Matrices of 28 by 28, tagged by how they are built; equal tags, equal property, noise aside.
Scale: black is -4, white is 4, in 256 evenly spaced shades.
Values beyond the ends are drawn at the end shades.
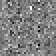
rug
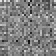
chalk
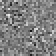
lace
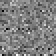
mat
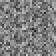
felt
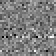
mat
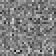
mat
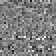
mat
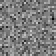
felt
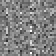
rug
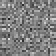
chalk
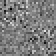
lace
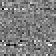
mat
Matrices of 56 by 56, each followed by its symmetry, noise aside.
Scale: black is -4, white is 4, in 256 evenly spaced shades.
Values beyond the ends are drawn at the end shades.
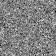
same after a half turn.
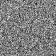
no symmetry.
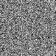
mirrored top to bottom.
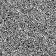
symmetric across the other diagonal.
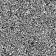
antisymmetric.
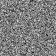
same after a half turn.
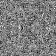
mirrored top to bottom.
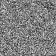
symmetric across the other diagonal.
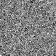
symmetric across the other diagonal.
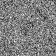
symmetric across the other diagonal.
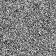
antisymmetric.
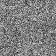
antisymmetric.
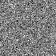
no symmetry.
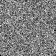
symmetric across the other diagonal.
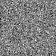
antisymmetric.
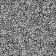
symmetric across the other diagonal.
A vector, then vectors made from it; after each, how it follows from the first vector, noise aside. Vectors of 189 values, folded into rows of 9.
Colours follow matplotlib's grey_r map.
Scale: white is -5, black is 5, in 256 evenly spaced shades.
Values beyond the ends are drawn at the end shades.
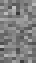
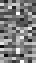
negated, scaled up.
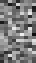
wrapped around, scaled up.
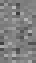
partly zeroed.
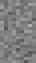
wrapped around, shrunk.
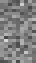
wrapped around, negated.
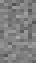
wrapped around, shrunk.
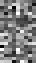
negated, scaled up.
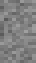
wrapped around, shrunk.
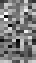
wrapped around, negated, scaled up.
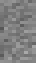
wrapped around, shrunk.
